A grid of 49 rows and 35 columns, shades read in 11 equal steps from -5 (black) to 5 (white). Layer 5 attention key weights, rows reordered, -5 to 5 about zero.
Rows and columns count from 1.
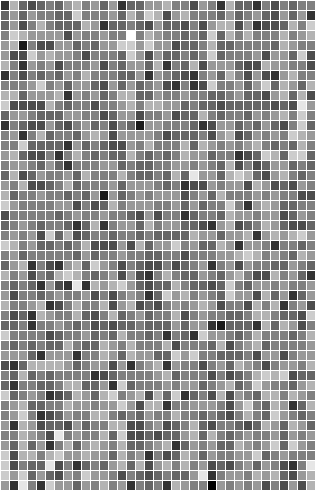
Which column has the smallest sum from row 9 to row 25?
12
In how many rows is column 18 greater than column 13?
23
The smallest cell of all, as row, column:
49, 24
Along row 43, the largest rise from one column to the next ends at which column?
3
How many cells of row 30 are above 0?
14
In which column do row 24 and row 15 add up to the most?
34
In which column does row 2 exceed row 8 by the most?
17
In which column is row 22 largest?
26
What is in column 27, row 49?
1
